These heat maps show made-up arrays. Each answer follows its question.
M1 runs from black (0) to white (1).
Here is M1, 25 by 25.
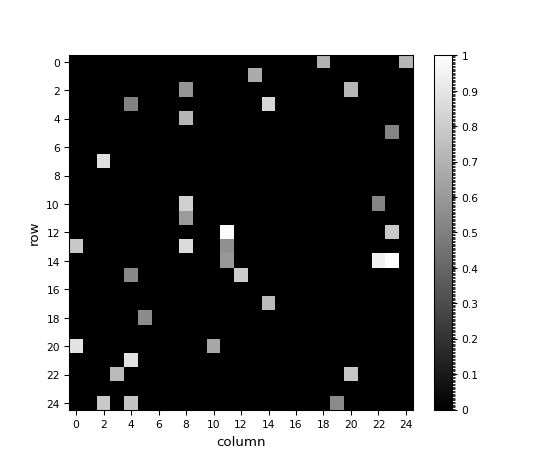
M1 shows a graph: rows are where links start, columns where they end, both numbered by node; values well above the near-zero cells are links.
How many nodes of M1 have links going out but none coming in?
5
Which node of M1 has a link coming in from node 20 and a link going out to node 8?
node 10
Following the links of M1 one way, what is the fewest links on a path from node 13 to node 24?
2
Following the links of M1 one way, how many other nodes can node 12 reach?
3
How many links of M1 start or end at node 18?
2
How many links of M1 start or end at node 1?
1
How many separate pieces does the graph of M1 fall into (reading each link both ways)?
4
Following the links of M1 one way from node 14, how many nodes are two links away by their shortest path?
3
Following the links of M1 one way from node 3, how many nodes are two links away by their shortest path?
4
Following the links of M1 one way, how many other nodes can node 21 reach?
2
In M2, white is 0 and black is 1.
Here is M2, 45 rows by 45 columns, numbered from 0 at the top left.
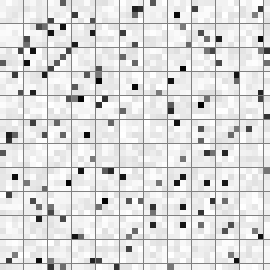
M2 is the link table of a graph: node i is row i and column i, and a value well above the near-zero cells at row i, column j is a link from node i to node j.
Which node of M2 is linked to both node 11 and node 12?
node 16
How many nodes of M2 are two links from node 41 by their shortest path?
2
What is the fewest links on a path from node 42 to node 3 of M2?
6
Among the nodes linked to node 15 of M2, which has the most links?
node 43
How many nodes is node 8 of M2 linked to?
7
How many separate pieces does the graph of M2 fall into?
4
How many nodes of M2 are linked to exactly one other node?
4
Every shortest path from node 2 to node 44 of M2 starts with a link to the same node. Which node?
node 22
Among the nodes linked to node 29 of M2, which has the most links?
node 30
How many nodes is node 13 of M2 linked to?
3
